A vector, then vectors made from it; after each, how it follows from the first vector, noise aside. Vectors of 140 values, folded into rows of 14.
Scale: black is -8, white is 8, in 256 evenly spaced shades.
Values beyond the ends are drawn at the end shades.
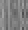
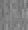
negated, shrunk.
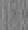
shrunk.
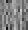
wrapped around, scaled up.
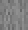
wrapped around, shrunk.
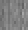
negated, shrunk.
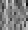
wrapped around, scaled up.
